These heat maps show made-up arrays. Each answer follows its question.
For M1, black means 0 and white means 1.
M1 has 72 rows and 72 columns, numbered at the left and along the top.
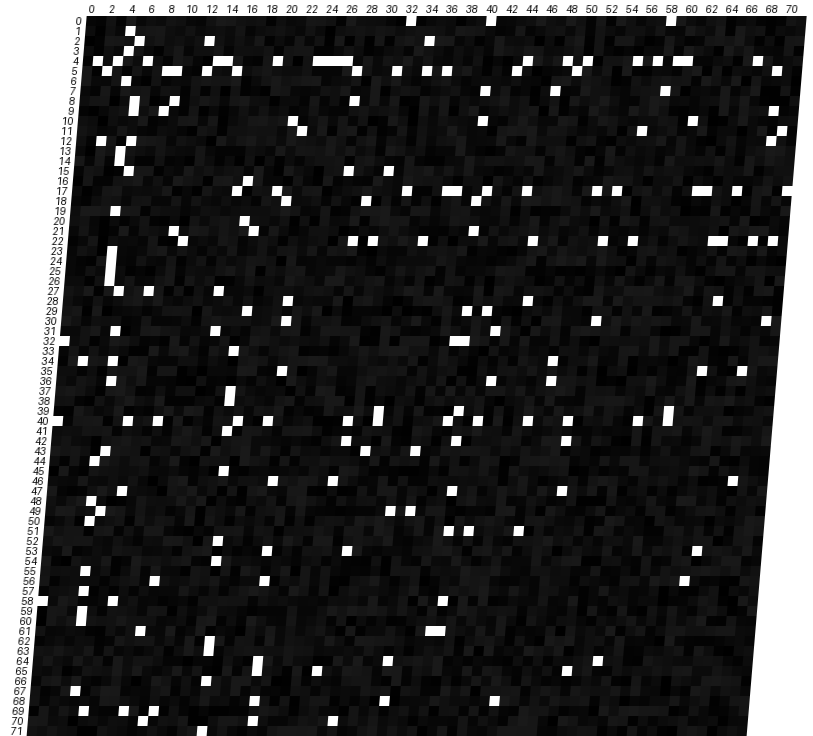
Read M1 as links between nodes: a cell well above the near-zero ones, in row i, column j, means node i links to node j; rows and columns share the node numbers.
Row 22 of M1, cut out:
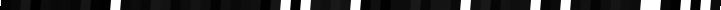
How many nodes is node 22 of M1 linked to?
11
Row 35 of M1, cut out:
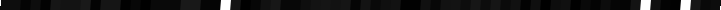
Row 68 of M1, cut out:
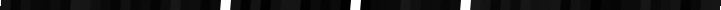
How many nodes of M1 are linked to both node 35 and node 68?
1
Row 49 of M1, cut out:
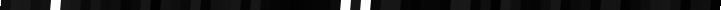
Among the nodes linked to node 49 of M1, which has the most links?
node 5
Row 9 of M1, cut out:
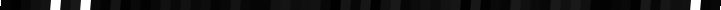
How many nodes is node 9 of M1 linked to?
3
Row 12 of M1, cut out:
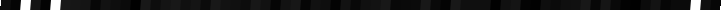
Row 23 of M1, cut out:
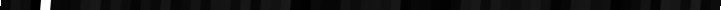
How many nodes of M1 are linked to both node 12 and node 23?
0
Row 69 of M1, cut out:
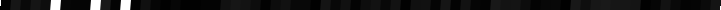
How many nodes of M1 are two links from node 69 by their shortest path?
9
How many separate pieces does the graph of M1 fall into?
5
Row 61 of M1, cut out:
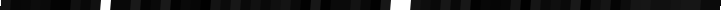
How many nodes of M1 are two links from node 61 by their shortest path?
10
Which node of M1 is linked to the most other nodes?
node 4
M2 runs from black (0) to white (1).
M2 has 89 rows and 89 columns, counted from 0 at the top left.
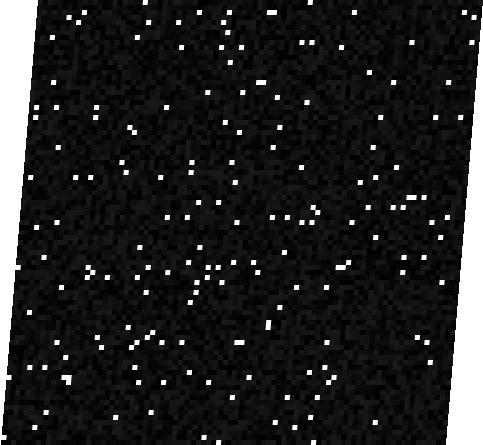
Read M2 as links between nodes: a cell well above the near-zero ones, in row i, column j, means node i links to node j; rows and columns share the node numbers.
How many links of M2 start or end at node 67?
5
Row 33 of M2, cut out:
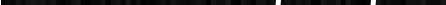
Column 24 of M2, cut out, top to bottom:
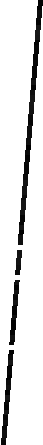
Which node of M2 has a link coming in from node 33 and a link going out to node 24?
node 55
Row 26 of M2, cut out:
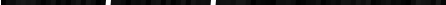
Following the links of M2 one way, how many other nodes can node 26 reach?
7
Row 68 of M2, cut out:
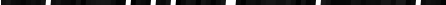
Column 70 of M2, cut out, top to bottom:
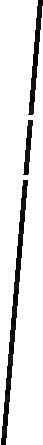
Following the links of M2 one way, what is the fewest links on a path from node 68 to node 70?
6
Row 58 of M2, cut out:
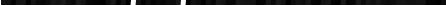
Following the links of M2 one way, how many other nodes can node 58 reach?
12
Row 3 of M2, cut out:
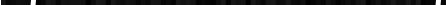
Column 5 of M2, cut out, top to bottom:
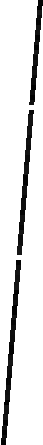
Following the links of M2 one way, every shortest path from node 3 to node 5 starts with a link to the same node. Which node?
node 87
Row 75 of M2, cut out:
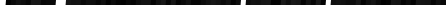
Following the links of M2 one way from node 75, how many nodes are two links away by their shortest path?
5
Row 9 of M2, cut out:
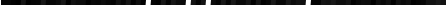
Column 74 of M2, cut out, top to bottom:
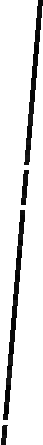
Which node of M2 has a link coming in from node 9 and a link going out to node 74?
node 41
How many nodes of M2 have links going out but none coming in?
9
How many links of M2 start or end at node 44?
6
